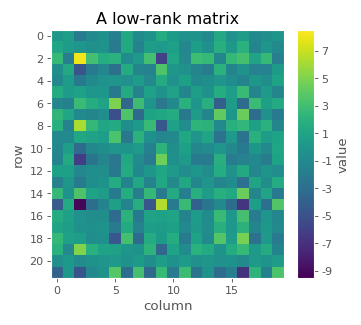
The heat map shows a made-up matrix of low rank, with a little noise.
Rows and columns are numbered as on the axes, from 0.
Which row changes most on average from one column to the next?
15
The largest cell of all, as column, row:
2, 2
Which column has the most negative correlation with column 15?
9
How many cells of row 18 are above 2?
4
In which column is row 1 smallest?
5
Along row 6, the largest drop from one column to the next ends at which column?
6
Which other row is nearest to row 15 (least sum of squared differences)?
21
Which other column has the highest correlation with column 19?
11
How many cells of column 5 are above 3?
3
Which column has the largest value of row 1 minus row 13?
16
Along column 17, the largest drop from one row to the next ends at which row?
7
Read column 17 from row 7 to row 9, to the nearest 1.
-3 1 2
